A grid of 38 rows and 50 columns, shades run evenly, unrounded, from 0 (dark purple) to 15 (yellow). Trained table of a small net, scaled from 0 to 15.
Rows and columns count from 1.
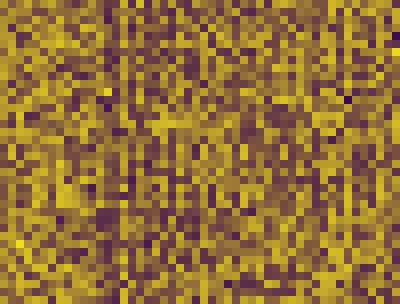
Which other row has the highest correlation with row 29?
28
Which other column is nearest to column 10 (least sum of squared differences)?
24
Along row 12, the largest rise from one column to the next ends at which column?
41
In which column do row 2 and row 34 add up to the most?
44
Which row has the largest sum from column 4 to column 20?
26
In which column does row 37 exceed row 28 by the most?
8
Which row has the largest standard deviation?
5
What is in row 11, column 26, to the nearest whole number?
2
